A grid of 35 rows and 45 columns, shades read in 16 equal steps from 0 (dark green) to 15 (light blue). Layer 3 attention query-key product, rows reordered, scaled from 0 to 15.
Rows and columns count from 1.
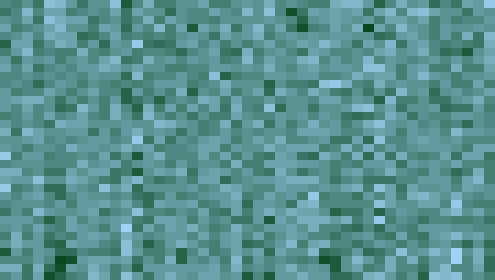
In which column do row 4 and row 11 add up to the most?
31
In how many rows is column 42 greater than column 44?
16
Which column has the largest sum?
29
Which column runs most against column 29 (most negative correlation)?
33
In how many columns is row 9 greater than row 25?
20
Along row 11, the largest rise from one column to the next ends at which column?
30
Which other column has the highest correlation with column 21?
15
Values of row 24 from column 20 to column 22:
8 11 10
